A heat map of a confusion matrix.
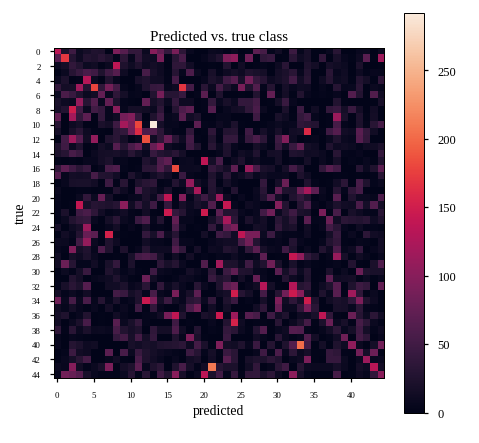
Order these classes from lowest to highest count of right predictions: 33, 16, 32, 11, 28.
28, 33, 32, 11, 16
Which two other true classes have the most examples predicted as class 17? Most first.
5, 20
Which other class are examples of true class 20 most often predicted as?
15
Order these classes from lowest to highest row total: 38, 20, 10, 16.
38, 20, 10, 16
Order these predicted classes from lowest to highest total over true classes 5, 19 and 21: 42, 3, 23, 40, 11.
42, 40, 11, 23, 3
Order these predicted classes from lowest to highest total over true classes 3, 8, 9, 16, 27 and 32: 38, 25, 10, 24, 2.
25, 10, 24, 38, 2
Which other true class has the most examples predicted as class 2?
8
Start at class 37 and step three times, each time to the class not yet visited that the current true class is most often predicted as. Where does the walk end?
26
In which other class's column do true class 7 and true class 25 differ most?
3
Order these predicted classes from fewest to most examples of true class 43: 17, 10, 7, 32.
32, 10, 17, 7
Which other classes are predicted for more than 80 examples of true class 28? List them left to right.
32, 33, 38
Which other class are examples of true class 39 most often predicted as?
18
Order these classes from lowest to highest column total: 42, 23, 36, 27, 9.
36, 42, 9, 27, 23
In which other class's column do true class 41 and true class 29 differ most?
22
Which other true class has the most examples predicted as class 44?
1
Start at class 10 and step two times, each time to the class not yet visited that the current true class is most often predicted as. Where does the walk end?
14
